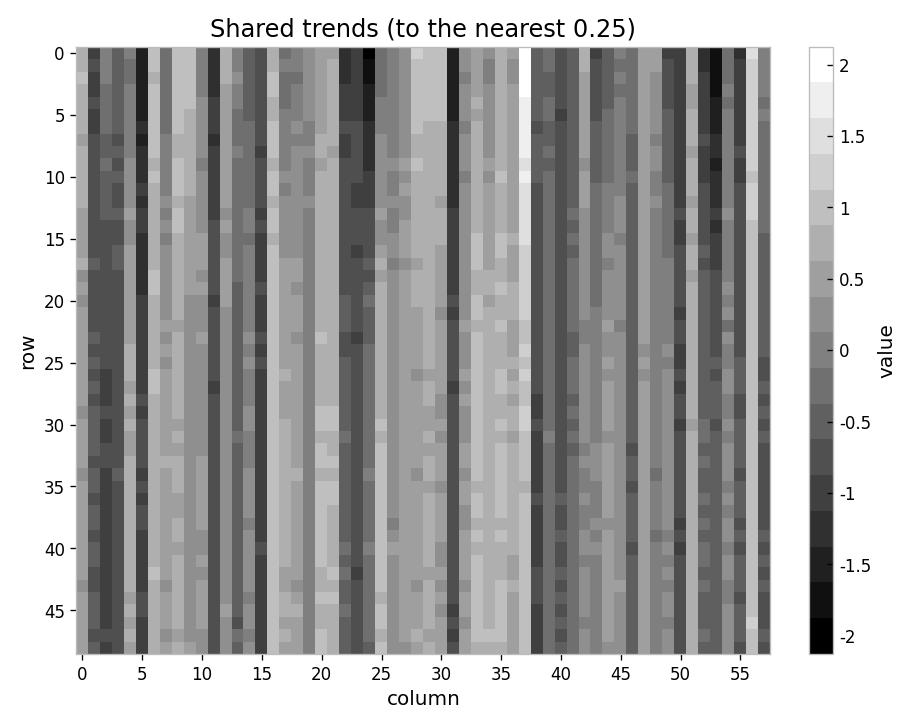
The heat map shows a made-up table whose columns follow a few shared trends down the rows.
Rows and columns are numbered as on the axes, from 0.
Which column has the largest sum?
37
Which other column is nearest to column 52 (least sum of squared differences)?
22
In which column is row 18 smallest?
5
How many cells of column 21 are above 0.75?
7
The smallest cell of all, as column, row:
24, 0
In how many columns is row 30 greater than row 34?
11
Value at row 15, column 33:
1
